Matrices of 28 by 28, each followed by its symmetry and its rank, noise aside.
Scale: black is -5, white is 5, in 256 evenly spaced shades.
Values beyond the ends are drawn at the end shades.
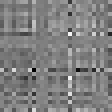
antisymmetric, rank two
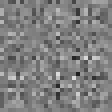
antisymmetric, rank four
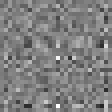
no symmetry, rank four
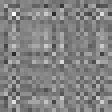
symmetric, rank two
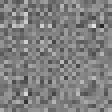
symmetric, rank four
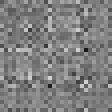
symmetric, rank four
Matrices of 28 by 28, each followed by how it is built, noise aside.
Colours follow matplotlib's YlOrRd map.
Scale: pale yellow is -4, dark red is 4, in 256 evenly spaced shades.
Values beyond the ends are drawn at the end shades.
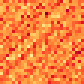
Hankel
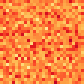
repeating columns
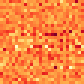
uneven rows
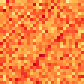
Hankel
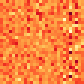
uneven columns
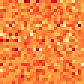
uneven rows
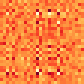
low rank
